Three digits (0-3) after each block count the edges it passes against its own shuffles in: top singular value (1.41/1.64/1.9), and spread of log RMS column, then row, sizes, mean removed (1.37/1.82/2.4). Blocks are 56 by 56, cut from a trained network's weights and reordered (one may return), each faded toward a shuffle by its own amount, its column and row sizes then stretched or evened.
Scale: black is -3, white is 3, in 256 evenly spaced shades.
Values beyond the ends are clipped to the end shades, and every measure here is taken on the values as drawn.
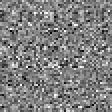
2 0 2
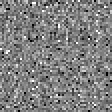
3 1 0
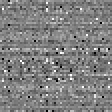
1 1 2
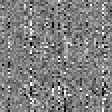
2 3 1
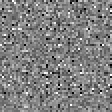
0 1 2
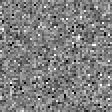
0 1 0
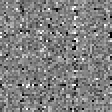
1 2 2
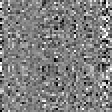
3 3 0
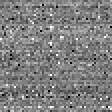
1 0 2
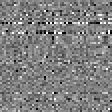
3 0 3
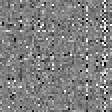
2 3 1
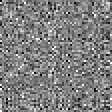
3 1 1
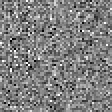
1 1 0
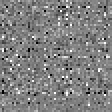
0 2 3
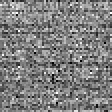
2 2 0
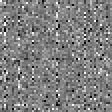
1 3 1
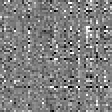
3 3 2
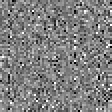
1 2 0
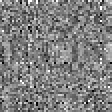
2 1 1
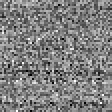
0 0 2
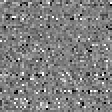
0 0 3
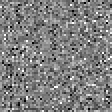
0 1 0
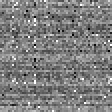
2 1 1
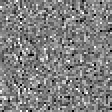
1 1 0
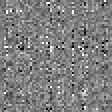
1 3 1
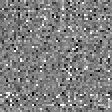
2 1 2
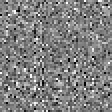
2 2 1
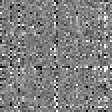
2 3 2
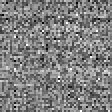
0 2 0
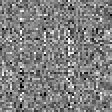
2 2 2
